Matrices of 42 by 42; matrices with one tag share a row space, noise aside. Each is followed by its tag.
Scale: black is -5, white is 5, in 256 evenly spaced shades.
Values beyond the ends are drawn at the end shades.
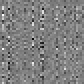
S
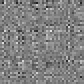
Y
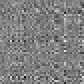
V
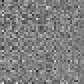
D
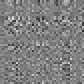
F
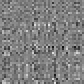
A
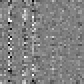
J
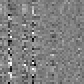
J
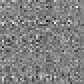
D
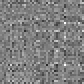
V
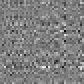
V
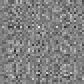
F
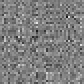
Y
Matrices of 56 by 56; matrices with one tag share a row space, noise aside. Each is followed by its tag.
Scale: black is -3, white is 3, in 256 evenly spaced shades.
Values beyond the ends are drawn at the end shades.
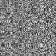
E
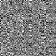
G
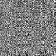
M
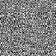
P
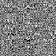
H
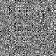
M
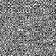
H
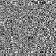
E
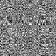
G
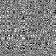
P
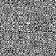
H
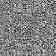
M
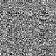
G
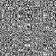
H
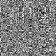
G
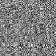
E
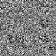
G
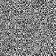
M
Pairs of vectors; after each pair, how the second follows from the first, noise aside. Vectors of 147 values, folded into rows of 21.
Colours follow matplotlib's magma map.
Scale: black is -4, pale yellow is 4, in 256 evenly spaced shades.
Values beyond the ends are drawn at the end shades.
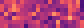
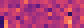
reversed, partly zeroed.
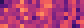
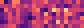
wrapped around, negated.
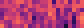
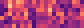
reversed, negated.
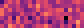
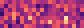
negated.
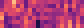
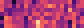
negated.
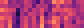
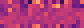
wrapped around, negated, partly zeroed.
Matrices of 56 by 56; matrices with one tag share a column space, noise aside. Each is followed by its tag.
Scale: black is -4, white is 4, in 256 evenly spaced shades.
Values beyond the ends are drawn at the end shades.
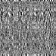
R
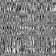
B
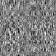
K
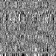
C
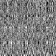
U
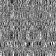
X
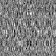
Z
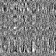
B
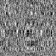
Z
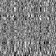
U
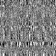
X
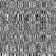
C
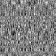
K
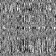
B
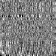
U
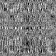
B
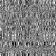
X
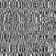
C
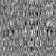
Z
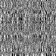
C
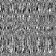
B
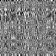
R
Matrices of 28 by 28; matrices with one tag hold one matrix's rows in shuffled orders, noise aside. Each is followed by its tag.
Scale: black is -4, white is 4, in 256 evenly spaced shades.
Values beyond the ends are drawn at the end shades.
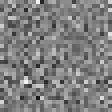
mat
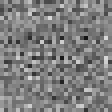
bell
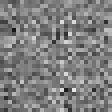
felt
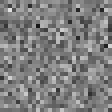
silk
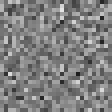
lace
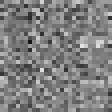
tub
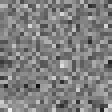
silk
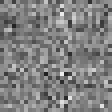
felt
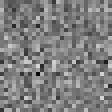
mat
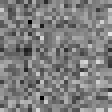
tub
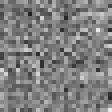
tub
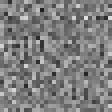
mat
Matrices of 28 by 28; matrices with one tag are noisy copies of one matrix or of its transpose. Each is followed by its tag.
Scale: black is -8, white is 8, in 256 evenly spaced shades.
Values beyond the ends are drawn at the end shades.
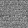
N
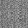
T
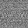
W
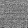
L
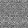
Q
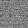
N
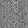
W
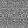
W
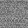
T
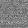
Q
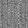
T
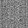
T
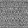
T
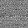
N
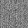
N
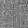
L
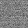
N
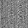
T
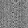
W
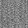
T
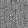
N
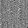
T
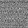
T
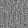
N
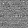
N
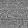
W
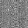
W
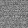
N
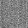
T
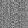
W
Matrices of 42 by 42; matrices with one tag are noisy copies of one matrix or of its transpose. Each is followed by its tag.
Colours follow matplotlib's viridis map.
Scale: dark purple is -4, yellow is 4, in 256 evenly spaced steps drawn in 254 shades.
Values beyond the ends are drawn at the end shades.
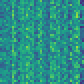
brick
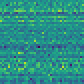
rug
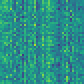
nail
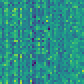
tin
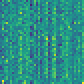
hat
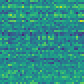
tin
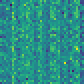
brick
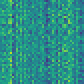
rug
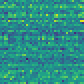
tin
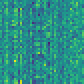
tin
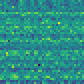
brick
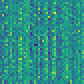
hat
